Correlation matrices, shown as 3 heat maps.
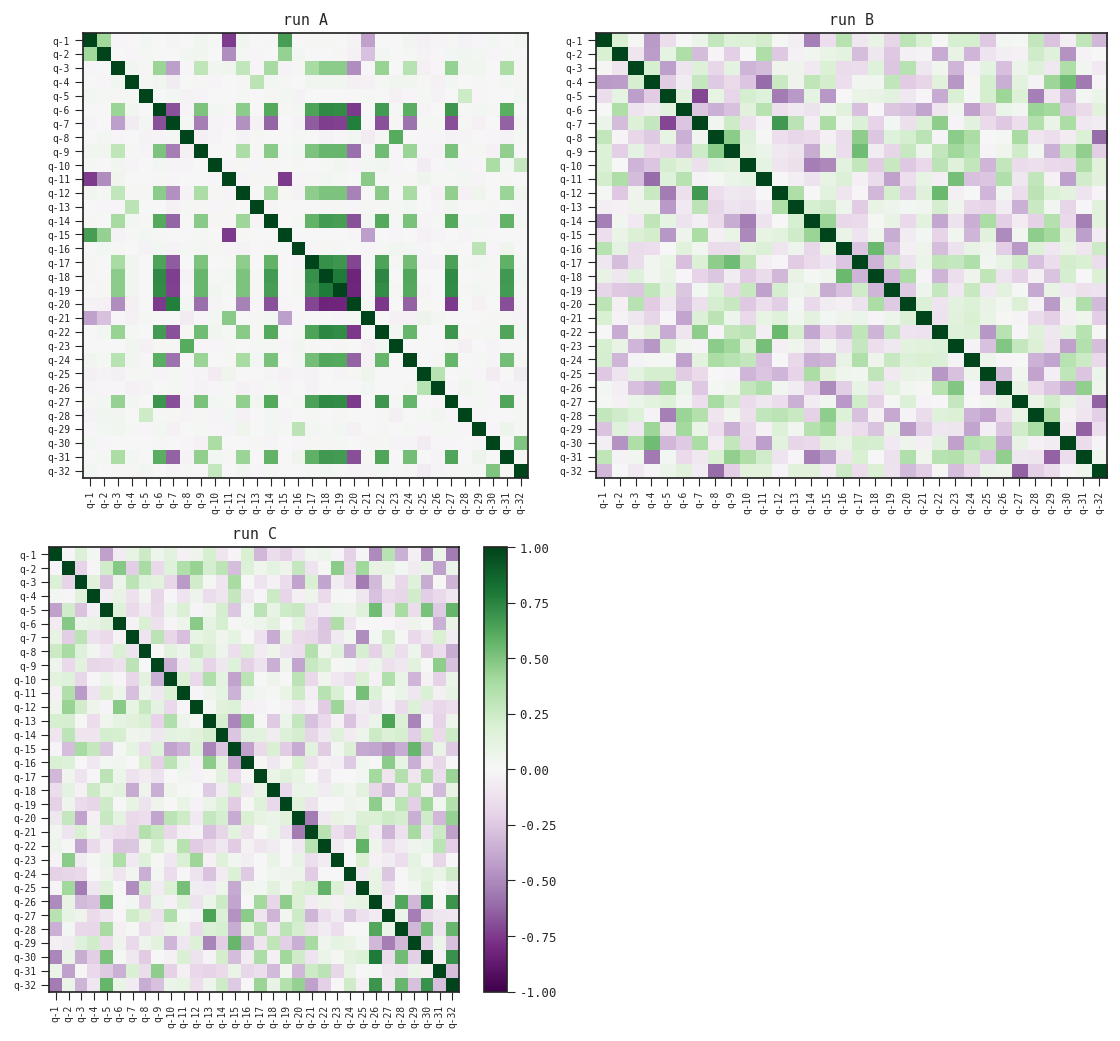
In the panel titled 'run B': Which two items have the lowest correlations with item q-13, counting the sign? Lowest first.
q-5, q-27
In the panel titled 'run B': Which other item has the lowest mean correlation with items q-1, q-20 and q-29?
q-32
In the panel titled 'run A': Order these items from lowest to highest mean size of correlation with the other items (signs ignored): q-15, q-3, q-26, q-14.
q-26, q-15, q-3, q-14
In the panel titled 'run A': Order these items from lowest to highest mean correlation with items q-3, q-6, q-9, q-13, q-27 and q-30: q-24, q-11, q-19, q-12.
q-11, q-12, q-24, q-19
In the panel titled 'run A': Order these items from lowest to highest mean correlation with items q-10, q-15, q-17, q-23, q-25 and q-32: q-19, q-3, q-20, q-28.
q-20, q-28, q-3, q-19
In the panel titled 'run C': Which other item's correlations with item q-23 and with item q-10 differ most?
q-12
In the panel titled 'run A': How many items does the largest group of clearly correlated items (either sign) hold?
14
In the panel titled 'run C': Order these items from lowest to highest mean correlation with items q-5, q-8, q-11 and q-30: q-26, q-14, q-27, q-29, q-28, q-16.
q-29, q-27, q-16, q-14, q-28, q-26
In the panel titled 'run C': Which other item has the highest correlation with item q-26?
q-30
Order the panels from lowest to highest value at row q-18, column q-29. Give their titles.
run B, run A, run C
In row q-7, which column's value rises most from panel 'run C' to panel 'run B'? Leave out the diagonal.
q-22
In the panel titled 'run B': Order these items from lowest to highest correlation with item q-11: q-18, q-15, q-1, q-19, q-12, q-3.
q-19, q-3, q-18, q-12, q-15, q-1
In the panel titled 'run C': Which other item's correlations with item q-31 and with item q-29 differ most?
q-18
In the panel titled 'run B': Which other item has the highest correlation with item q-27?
q-8
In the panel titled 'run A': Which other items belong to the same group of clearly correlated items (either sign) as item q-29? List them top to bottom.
q-16
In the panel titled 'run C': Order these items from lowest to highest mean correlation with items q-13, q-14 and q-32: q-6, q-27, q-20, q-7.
q-7, q-6, q-27, q-20
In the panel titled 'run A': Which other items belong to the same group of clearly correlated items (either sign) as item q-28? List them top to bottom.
q-5
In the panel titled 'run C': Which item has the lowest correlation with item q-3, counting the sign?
q-25
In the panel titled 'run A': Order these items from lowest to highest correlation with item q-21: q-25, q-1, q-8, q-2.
q-1, q-2, q-8, q-25
